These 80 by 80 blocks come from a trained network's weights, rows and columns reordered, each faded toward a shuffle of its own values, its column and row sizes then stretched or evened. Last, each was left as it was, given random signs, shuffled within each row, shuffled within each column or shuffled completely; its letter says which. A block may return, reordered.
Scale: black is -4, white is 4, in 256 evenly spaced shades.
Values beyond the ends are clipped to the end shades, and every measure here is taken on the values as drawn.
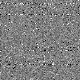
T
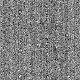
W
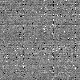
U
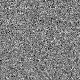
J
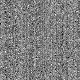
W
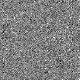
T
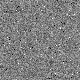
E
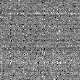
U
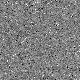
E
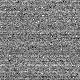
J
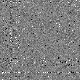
U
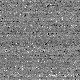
J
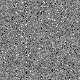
W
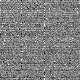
U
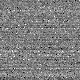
J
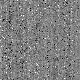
W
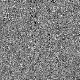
T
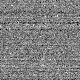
J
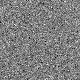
E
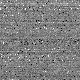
J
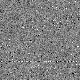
J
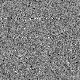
J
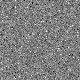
E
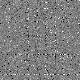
T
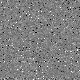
J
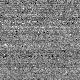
J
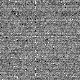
U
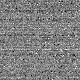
J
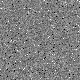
E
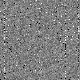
W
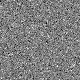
E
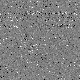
J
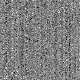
W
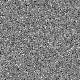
E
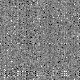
U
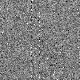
W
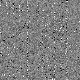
W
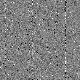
W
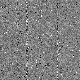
W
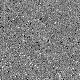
E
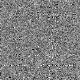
T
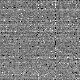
U
